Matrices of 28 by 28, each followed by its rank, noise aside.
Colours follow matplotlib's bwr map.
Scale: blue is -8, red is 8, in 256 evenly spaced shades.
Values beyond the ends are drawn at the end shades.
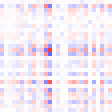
one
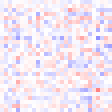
four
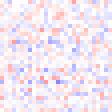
five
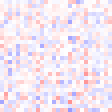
five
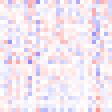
four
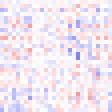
four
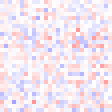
five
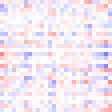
three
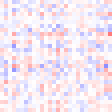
three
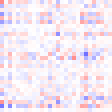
three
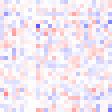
five
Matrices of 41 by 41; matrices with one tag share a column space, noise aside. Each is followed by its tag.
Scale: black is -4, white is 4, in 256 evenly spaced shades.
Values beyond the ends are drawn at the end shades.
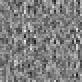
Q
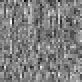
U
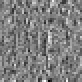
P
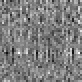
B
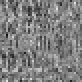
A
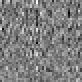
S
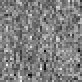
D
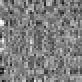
P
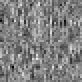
U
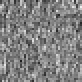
Q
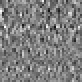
S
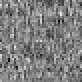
U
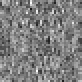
P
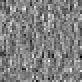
A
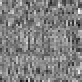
P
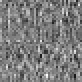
U
